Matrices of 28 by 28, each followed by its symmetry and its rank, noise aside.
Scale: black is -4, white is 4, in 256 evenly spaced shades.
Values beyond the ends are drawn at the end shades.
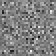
antisymmetric, rank four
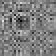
symmetric, rank two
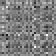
symmetric, rank two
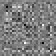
symmetric, rank three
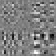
antisymmetric, rank two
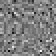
no symmetry, rank four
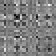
symmetric, rank two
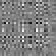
antisymmetric, rank two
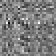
no symmetry, rank three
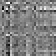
antisymmetric, rank two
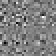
no symmetry, rank four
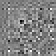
symmetric, rank four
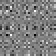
no symmetry, rank three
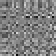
no symmetry, rank three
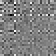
no symmetry, rank two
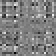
antisymmetric, rank two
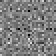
no symmetry, rank four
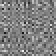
no symmetry, rank three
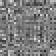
no symmetry, rank four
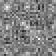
symmetric, rank three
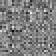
antisymmetric, rank four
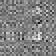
no symmetry, rank three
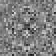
symmetric, rank three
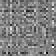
antisymmetric, rank four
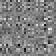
no symmetry, rank three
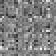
no symmetry, rank four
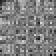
symmetric, rank four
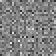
no symmetry, rank four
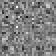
antisymmetric, rank four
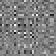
no symmetry, rank two
